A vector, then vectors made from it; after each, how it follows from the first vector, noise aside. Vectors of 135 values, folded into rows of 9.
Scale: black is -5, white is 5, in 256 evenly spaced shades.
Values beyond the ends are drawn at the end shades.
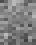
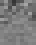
negated, partly zeroed.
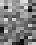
reversed, negated, scaled up.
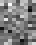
reversed, negated, scaled up.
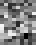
wrapped around, negated, scaled up.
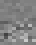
negated, partly zeroed.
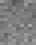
negated, shrunk.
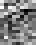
wrapped around, negated, scaled up.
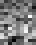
wrapped around, negated, scaled up.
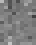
negated, partly zeroed.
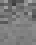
negated, partly zeroed.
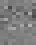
negated, partly zeroed.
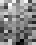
reversed, negated, scaled up.
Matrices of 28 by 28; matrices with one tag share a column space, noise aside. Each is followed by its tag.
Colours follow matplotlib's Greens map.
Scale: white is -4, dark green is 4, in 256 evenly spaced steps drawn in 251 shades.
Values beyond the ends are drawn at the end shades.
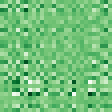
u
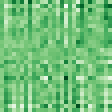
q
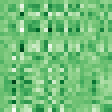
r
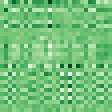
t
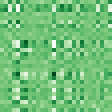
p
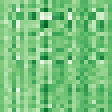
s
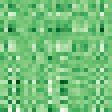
r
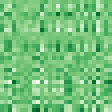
r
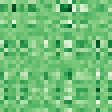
p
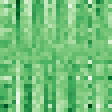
q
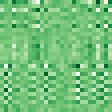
t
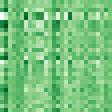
s
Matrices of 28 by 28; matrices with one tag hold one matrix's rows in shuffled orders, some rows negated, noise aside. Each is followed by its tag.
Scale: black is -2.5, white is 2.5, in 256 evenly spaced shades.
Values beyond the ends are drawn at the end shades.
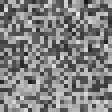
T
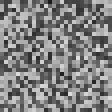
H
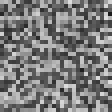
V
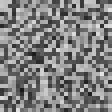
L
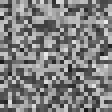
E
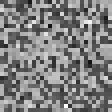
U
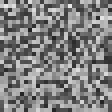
U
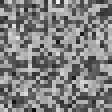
T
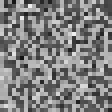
L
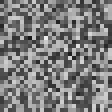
H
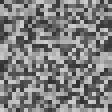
E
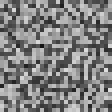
U
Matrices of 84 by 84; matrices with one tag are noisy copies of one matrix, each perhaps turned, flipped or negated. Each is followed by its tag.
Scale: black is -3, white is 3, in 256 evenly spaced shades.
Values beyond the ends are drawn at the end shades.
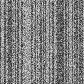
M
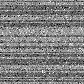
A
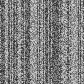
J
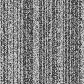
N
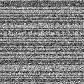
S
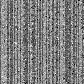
S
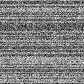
M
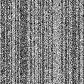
M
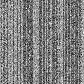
N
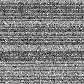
N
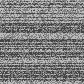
N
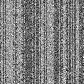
J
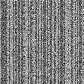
S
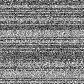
J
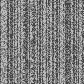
S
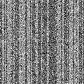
A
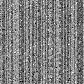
S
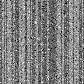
A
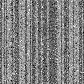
A
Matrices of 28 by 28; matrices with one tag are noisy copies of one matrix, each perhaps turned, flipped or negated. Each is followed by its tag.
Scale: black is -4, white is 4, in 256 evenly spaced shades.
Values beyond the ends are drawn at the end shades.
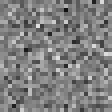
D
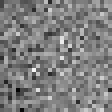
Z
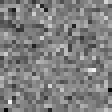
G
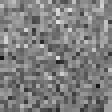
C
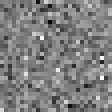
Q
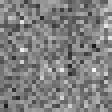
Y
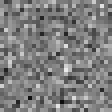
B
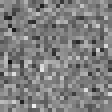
B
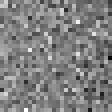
Z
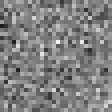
Y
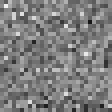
Y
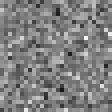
Q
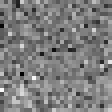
Z
